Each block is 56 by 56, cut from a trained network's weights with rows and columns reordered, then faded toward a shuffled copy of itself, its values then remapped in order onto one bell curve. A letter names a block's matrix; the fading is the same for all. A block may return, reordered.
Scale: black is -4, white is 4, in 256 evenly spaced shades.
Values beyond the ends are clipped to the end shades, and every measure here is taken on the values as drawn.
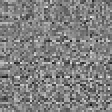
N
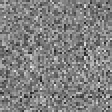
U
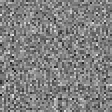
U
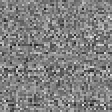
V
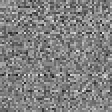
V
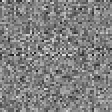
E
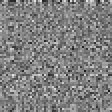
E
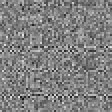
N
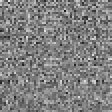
E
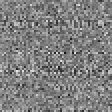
E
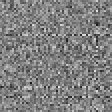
N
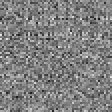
E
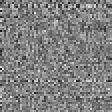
N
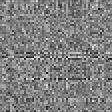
N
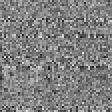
V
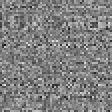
E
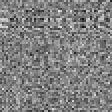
N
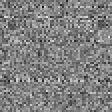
V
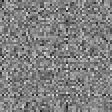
N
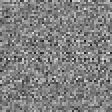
V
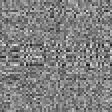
N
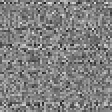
V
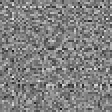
N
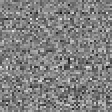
E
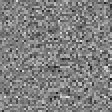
U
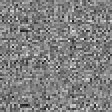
E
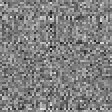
N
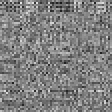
N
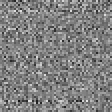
E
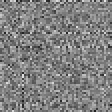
N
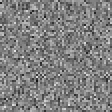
U
